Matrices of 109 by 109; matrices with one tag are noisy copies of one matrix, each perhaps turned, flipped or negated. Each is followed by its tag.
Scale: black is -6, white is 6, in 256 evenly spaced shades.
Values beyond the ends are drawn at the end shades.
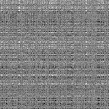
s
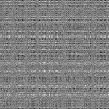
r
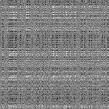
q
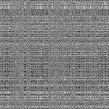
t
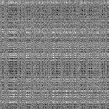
q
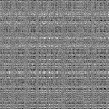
r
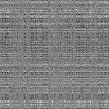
t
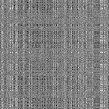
t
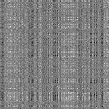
q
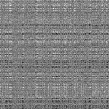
s
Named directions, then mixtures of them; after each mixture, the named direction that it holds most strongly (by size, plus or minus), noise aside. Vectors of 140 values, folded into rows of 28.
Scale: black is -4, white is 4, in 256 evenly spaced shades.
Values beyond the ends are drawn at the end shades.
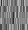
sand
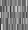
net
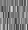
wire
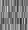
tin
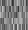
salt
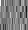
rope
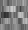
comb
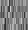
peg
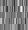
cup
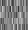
salt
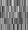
salt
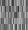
salt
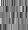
rope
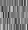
wire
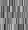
peg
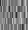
rope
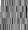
rope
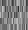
salt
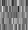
salt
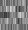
comb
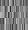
peg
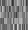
salt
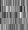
rope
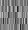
tin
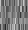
rope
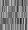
tin
